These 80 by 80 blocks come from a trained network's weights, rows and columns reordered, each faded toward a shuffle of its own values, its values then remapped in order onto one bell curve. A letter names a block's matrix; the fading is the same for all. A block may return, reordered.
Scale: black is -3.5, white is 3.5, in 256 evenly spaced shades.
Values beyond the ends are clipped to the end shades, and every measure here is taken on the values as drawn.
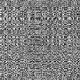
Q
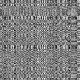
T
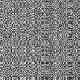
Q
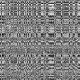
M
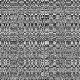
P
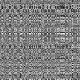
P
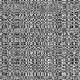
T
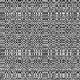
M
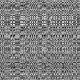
M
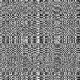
T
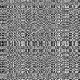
T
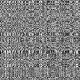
Q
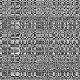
M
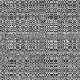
P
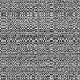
P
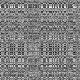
M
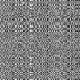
T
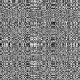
Q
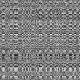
M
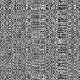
Q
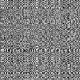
Q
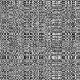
T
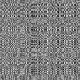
T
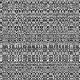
P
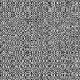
Q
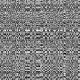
P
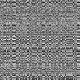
M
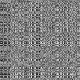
T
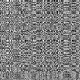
Q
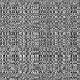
T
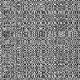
Q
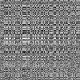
M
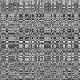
P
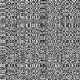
Q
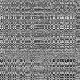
P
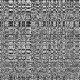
P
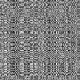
T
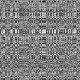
M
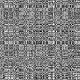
T
